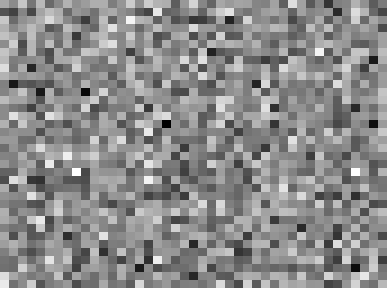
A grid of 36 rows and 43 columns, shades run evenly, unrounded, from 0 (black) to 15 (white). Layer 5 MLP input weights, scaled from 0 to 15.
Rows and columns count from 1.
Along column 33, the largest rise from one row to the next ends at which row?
18
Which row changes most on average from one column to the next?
16
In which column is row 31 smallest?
22
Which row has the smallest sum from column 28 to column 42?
34
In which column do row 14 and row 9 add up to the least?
4
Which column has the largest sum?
1
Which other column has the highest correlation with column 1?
28
